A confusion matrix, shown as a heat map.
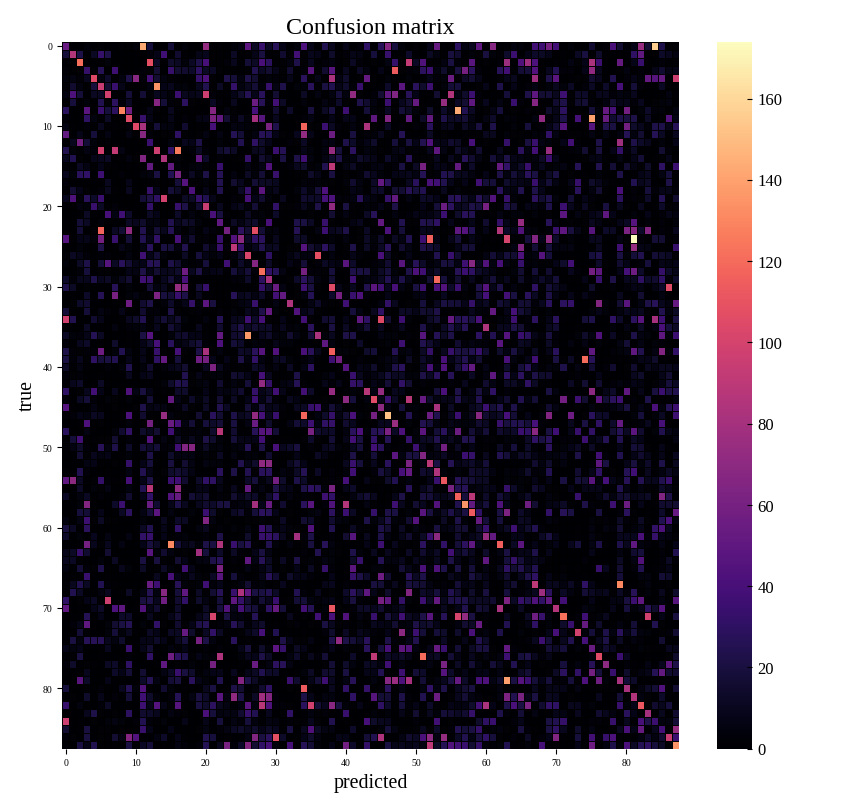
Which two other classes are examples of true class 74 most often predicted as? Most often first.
39, 19
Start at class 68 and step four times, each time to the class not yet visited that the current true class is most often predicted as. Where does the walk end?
28
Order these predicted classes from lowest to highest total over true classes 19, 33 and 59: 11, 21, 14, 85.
21, 11, 85, 14
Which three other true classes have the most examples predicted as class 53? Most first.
29, 45, 61
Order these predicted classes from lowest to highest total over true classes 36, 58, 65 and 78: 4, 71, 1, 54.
1, 4, 71, 54
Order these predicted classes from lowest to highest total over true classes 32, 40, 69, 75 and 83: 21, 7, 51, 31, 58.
7, 31, 51, 21, 58
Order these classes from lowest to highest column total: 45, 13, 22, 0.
0, 13, 45, 22
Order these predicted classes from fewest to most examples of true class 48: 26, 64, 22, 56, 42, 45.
26, 64, 45, 42, 56, 22
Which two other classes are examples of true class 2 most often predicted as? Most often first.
12, 49
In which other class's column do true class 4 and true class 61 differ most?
87
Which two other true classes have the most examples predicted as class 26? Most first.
36, 87
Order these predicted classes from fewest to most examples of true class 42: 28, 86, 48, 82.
82, 86, 48, 28
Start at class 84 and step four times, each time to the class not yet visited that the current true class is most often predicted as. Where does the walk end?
45
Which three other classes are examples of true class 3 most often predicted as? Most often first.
47, 75, 57
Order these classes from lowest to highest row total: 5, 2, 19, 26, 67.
67, 26, 5, 19, 2
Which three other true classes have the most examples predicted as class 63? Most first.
79, 24, 2
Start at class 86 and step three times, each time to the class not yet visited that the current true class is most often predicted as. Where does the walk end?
20
